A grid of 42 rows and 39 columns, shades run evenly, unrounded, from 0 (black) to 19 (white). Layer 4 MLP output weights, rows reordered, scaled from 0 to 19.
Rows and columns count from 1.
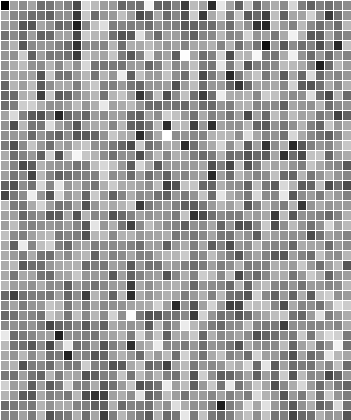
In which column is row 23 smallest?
15
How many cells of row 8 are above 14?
7
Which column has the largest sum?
25
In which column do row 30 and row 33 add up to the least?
10
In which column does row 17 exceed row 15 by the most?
30
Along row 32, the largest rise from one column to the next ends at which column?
23
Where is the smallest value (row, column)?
1, 1
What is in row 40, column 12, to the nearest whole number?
5
